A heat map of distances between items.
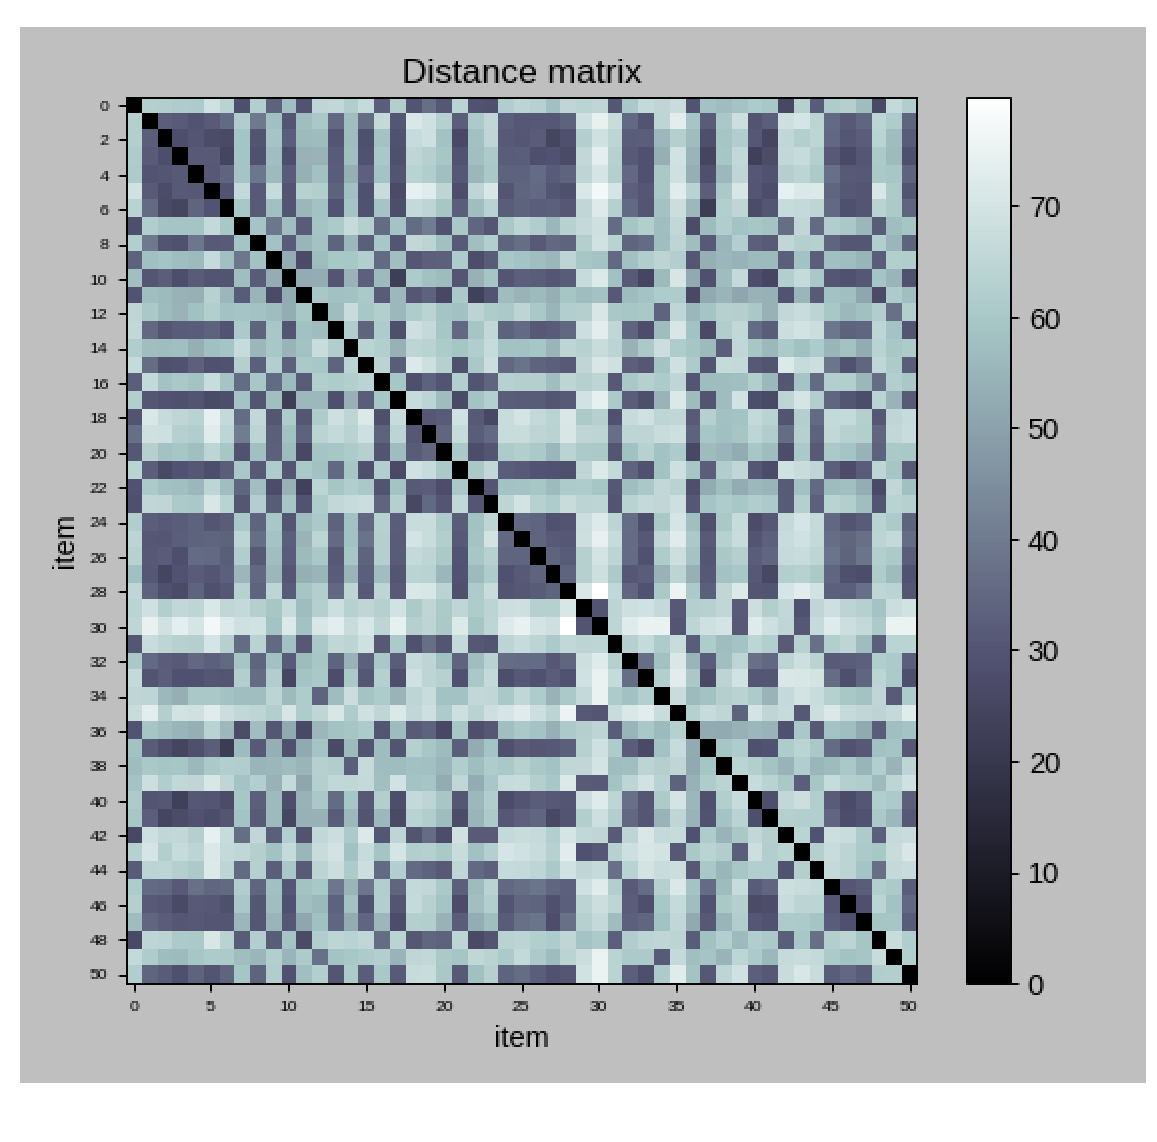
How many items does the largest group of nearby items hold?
26
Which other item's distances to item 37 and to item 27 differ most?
6
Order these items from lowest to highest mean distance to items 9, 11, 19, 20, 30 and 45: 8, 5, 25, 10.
10, 8, 25, 5
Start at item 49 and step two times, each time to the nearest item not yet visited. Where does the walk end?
12
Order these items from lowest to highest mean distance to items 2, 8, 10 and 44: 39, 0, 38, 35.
0, 38, 39, 35
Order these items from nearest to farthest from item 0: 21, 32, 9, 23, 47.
23, 9, 47, 32, 21
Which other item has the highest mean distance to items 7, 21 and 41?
30
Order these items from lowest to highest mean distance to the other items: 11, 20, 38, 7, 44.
11, 20, 7, 44, 38
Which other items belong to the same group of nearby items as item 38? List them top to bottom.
14
